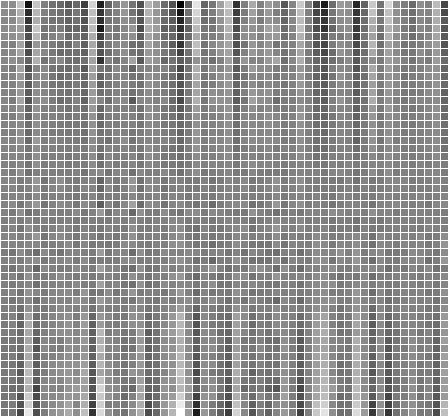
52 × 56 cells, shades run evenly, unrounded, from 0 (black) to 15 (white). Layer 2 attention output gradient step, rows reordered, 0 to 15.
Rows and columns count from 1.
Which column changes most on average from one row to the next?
13
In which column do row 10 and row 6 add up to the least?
23
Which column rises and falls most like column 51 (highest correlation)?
8
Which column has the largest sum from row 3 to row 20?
25
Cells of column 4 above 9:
13
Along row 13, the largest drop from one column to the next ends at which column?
4
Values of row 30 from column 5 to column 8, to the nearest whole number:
9 7 8 8
